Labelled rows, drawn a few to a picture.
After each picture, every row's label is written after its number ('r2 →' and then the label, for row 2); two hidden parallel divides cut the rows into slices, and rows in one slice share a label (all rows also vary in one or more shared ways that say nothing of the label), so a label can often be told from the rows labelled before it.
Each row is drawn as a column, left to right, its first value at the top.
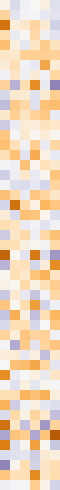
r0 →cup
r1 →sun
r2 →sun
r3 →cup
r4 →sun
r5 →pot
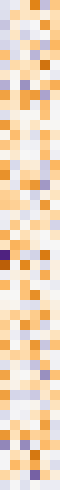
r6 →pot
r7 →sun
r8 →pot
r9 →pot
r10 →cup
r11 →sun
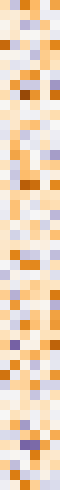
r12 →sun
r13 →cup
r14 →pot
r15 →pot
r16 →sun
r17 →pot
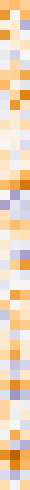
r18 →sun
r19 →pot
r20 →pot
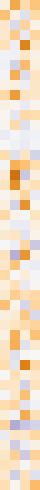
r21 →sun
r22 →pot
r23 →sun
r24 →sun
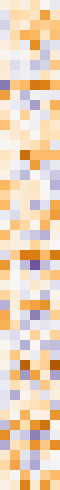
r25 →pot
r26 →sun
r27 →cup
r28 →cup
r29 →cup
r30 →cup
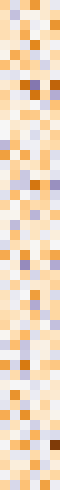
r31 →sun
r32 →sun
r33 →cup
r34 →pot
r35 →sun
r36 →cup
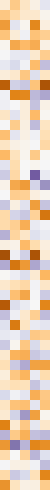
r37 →cup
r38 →pot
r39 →pot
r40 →cup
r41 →cup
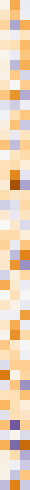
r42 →sun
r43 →pot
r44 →cup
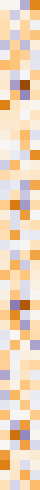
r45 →sun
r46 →pot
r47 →cup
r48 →sun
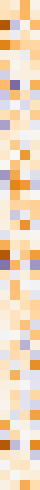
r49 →cup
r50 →pot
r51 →sun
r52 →cup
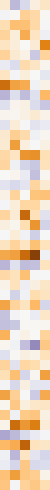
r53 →cup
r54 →cup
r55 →cup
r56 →cup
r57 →sun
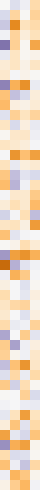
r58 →pot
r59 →cup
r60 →cup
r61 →sun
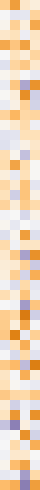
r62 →sun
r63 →sun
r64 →pot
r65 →cup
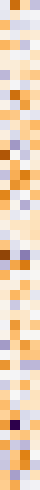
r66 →cup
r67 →pot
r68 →pot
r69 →sun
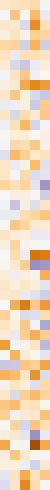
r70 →sun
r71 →sun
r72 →sun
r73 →cup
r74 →cup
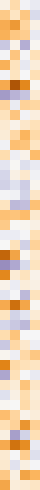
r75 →cup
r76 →cup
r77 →cup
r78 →sun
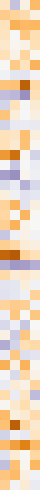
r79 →cup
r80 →cup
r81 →cup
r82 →sun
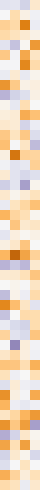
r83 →cup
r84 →cup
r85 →cup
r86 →sun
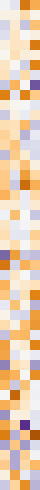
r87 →pot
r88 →cup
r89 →pot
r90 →pot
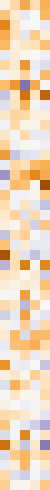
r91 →cup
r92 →sun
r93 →pot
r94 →sun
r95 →pot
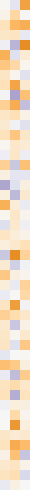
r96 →sun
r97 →cup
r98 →sun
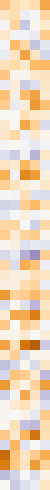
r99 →pot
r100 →sun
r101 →pot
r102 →pot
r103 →sun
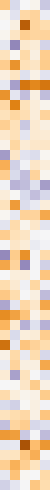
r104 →pot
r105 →sun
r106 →cup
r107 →sun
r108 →cup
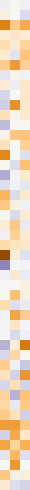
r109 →cup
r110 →sun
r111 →sun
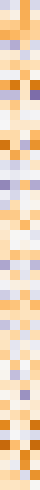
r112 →cup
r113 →cup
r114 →sun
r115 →cup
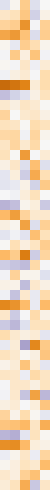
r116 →cup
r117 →cup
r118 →cup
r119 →sun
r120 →sun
